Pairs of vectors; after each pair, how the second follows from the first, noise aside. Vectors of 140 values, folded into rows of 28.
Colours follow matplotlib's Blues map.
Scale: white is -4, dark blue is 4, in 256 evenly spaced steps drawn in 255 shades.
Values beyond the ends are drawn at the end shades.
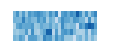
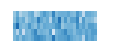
reversed, partly zeroed.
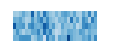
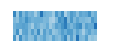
reversed, shrunk.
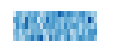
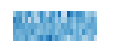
reversed, partly zeroed.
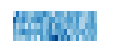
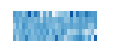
reversed, negated, partly zeroed.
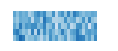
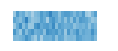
reversed, negated, shrunk.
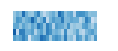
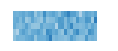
reversed, shrunk.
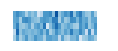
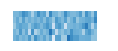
reversed, negated, partly zeroed.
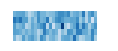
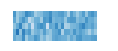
reversed, negated, shrunk.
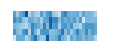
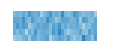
reversed, shrunk.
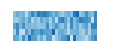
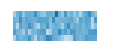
reversed, negated, partly zeroed.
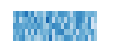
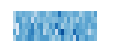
reversed, partly zeroed.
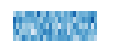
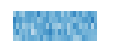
shrunk.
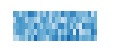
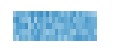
reversed, shrunk.
